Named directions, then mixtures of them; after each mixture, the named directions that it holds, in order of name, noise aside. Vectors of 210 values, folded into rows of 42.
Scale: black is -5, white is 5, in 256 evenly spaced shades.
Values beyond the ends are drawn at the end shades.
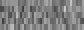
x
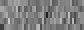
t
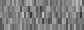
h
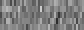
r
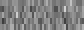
x.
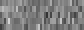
r, t.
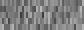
h, t, x.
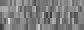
h, r, t.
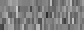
t, x.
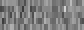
x.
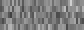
h, r, x.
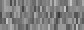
r, x.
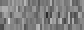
r, t.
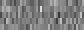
h, r.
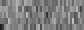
h, t.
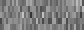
h.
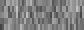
h, t, x.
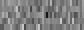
t, x.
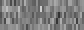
r.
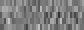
r, t.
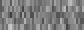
h, r, x.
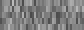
h, r, x.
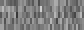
h, r, x.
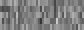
r, x.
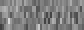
h, r, t.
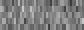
r, x.
